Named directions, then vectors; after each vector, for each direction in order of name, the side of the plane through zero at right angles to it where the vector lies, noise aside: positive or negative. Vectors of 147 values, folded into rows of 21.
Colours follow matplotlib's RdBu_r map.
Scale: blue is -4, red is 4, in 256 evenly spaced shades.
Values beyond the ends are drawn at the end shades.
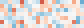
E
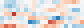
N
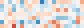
negative, positive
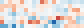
positive, negative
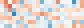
negative, negative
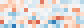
positive, negative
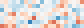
negative, positive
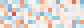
positive, positive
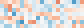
negative, negative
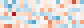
positive, positive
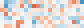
positive, positive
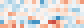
negative, positive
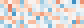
negative, negative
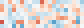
positive, negative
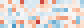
positive, negative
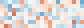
positive, positive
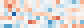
negative, negative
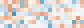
negative, negative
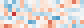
positive, positive
